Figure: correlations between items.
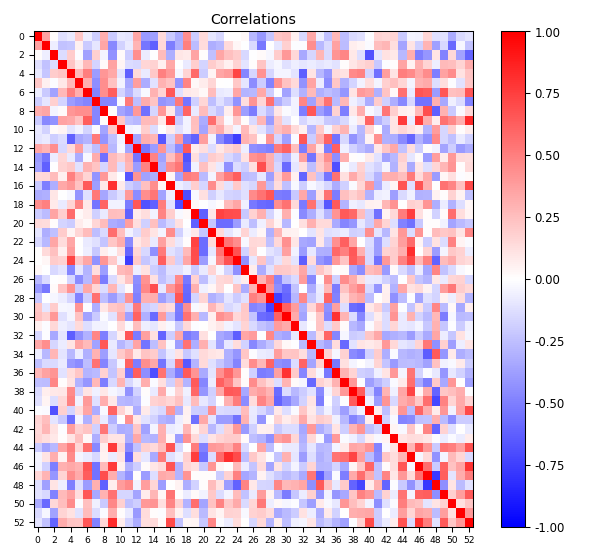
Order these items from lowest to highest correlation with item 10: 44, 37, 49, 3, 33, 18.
33, 49, 18, 3, 44, 37
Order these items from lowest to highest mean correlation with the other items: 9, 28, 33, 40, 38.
28, 33, 40, 38, 9
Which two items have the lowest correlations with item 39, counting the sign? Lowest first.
48, 29
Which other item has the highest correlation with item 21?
9
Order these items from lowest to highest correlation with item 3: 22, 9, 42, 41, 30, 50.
41, 30, 42, 22, 50, 9
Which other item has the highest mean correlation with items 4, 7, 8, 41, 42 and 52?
47
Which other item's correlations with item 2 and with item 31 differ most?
40
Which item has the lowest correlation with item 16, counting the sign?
1
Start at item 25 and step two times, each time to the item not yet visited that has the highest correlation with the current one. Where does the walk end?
34
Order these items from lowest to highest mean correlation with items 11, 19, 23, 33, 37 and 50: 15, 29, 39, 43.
29, 43, 39, 15
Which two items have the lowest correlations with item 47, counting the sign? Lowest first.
48, 34
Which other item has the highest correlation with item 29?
30
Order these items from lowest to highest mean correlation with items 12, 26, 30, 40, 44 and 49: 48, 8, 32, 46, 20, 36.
20, 32, 48, 8, 36, 46
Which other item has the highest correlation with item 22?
19
